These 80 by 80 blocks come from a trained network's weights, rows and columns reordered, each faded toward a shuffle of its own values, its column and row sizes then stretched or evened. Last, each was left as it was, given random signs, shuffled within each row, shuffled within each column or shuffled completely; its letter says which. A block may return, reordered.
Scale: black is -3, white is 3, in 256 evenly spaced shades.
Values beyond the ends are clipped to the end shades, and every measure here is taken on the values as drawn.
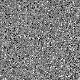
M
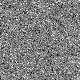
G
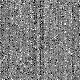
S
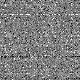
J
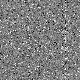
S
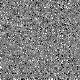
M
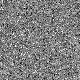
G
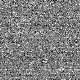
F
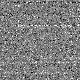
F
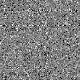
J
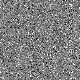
S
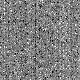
S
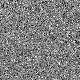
G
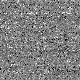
F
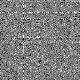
J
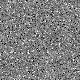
G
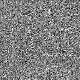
M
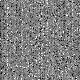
S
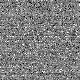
F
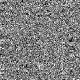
J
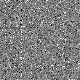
S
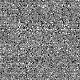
J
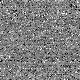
F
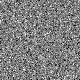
G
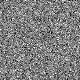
F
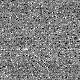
F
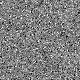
G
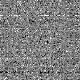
J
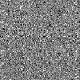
J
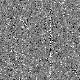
S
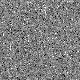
S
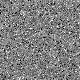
G
